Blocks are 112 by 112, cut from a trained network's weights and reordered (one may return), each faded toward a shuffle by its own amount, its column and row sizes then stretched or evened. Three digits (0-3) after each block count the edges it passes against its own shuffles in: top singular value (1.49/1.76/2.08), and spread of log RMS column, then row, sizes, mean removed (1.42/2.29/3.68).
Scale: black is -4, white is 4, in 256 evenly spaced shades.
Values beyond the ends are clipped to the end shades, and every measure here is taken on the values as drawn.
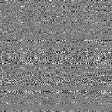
3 1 3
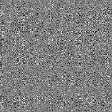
2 2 2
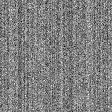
3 0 0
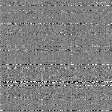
2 0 3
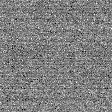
1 0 0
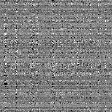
3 2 2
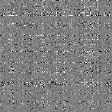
1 2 3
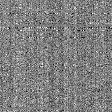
2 0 2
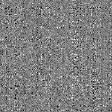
0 2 2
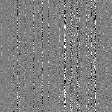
2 3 0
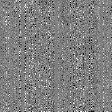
0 3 1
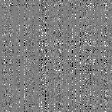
0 3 2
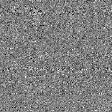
1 1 2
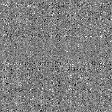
0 1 2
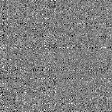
1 2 2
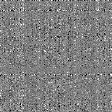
1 2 2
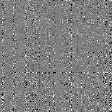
1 3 2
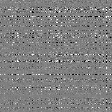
1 2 3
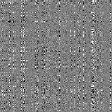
3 3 2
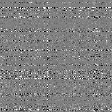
2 2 3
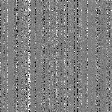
3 3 1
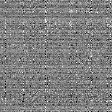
3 2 1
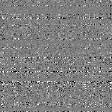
0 2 3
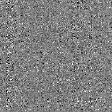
0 2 2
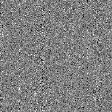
0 2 0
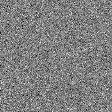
0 1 0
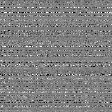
2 1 3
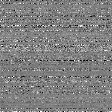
1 0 3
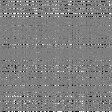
3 1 3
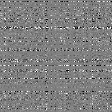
1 2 3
